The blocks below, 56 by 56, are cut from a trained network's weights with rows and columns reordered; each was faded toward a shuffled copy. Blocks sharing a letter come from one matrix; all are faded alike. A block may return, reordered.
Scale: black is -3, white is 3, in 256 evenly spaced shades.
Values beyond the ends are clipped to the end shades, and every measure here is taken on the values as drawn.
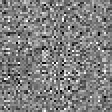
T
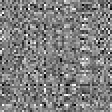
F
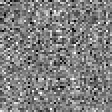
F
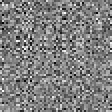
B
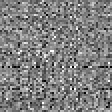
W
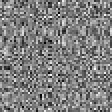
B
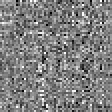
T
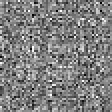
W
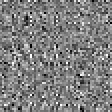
F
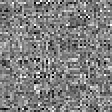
T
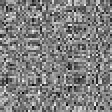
B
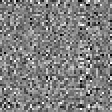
F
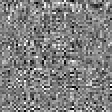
F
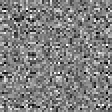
T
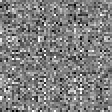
T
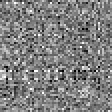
W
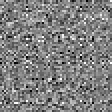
F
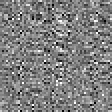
T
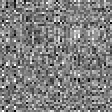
B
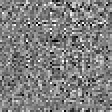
F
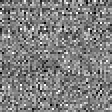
F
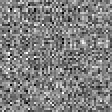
B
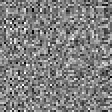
B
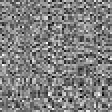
B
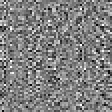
B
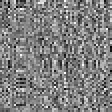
B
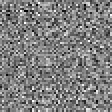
W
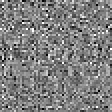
F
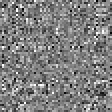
T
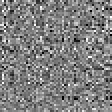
T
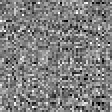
T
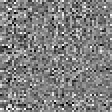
F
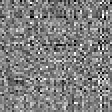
F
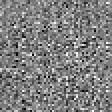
T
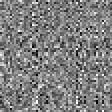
B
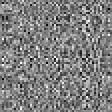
B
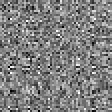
B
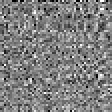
W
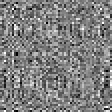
B
